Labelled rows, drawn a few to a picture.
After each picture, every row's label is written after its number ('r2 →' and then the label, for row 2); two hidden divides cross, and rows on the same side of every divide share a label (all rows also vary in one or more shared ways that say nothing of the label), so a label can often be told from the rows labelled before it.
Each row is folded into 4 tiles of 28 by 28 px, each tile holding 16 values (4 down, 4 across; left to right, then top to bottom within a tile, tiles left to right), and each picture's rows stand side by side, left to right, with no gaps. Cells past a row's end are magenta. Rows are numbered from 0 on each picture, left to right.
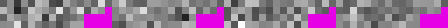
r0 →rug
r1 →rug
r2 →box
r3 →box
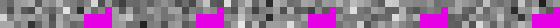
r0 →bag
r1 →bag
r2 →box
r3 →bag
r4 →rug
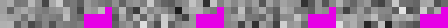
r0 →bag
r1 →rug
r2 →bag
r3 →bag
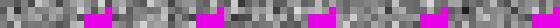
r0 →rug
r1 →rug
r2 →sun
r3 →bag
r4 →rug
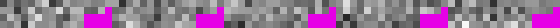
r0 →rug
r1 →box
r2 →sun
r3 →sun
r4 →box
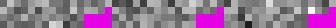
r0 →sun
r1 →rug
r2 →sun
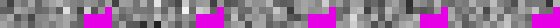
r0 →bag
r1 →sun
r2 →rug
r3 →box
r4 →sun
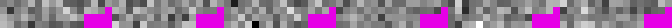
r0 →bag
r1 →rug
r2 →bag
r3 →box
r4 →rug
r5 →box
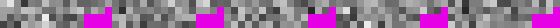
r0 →sun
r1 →bag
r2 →bag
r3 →rug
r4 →rug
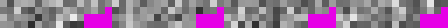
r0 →bag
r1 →box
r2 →bag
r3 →bag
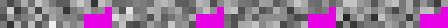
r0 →rug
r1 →bag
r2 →rug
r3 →sun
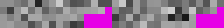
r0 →bag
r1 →rug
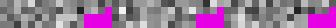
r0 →bag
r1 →rug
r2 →box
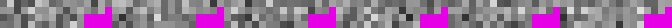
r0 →rug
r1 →sun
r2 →sun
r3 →rug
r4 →sun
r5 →rug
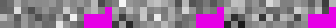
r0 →bag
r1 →sun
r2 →sun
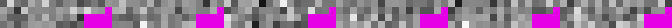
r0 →sun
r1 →rug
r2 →bag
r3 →box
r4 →box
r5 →box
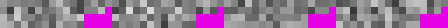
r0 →bag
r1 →bag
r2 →box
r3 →rug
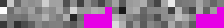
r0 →sun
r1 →bag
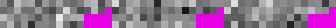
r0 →bag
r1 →box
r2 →sun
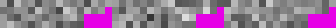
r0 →bag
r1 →bag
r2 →sun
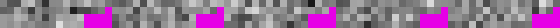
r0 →box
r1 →rug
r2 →sun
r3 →bag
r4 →bag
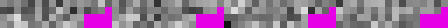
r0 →box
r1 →box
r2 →rug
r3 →sun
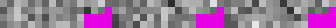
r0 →box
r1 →rug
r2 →rug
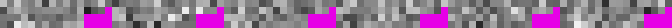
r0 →box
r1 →sun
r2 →bag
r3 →sun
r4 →bag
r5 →box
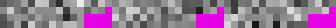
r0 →rug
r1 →bag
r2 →bag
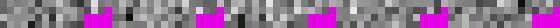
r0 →bag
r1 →sun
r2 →sun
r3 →bag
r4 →box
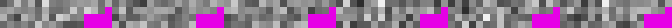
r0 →sun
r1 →rug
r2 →rug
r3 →sun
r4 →rug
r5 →sun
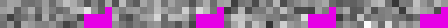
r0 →sun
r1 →sun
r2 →box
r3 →rug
